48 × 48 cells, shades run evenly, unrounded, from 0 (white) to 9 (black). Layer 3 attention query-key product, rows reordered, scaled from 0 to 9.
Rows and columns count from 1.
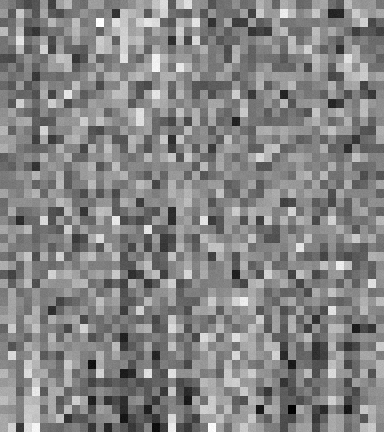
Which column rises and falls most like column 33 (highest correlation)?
37
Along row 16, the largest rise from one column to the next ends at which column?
22
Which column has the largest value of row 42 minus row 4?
16
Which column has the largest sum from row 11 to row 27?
5
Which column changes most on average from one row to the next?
19
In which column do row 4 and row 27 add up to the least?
23
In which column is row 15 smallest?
6
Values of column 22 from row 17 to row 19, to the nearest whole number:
7 2 4
